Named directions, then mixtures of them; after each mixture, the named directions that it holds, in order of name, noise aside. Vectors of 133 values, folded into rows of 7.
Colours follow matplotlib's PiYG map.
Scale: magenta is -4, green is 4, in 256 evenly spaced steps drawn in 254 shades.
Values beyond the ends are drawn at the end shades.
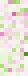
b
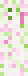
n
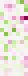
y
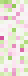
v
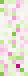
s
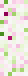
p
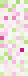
b, v.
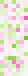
b, s, y.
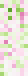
n.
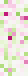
b, p, y.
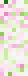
n, p, v.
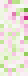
b, y.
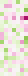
b, v, y.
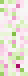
s.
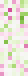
n.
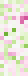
n, v, y.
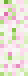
p, s, v.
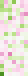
n, p, s.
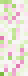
s, v.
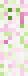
n.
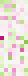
v.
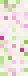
b, v.
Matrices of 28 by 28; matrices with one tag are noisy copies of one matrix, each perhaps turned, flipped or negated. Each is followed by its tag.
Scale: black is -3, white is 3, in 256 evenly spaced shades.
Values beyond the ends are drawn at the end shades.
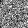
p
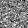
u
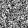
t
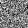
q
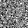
u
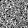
u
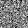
p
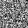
t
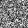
t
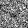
q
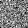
u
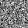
t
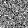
p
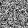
t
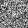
q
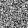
u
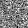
p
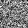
u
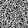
u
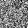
u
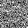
u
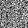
u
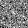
q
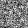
t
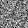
q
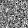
p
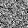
p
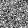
p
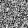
p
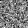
t
